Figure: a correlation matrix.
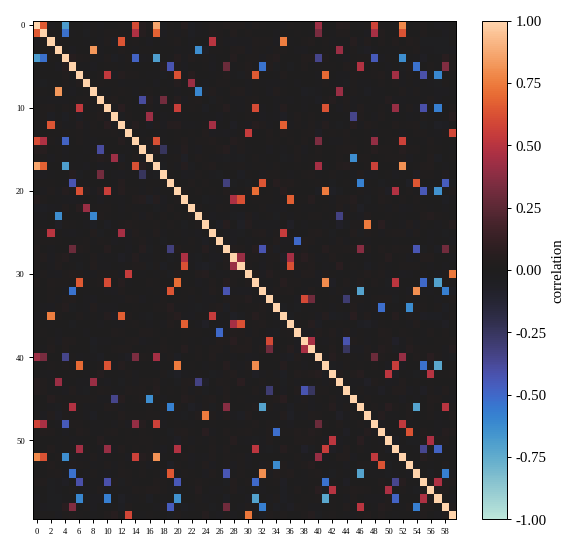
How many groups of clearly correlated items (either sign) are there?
15
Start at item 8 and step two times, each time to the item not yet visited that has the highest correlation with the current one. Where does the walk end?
43
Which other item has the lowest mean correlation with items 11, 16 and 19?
45
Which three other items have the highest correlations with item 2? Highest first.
35, 12, 25
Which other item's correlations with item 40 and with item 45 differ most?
16
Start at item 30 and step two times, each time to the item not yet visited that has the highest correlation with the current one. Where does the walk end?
13
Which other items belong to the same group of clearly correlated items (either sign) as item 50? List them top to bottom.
42, 56
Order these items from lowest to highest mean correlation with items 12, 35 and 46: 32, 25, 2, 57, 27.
32, 57, 27, 25, 2
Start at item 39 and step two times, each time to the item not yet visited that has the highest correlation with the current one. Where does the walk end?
33
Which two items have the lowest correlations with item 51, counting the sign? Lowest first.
57, 55
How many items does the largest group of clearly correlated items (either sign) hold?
8
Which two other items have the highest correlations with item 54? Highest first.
32, 19
